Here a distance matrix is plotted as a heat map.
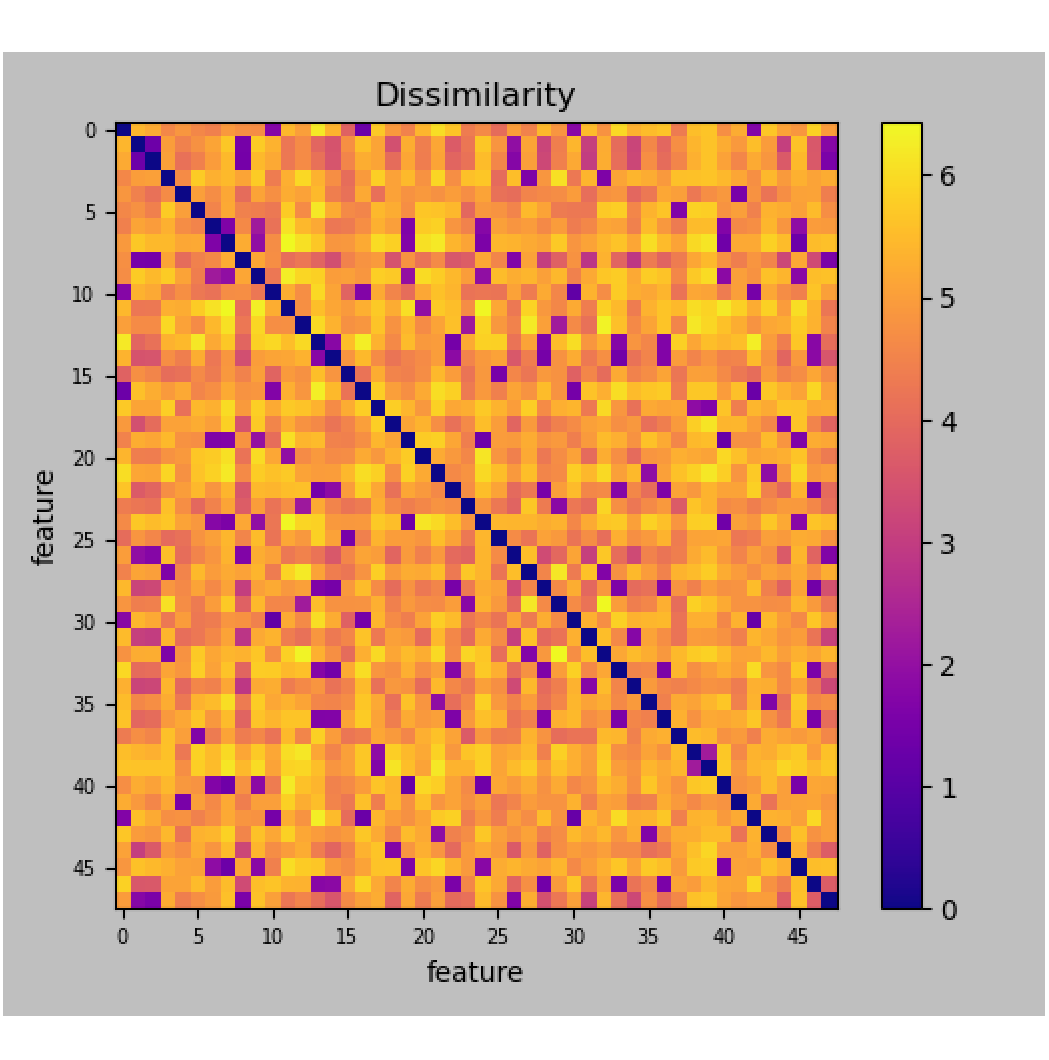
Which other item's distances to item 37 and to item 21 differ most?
5
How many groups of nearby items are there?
14
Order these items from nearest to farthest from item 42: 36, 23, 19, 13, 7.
23, 19, 7, 36, 13
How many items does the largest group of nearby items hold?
7
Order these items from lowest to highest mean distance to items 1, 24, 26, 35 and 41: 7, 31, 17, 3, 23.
31, 23, 7, 17, 3
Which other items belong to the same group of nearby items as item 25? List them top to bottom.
15
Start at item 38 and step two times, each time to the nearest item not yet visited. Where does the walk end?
39
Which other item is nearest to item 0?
16
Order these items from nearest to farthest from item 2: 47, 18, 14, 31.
47, 31, 14, 18
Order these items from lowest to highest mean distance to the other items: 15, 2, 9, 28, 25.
28, 2, 15, 25, 9
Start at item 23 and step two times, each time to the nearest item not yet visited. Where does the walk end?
12
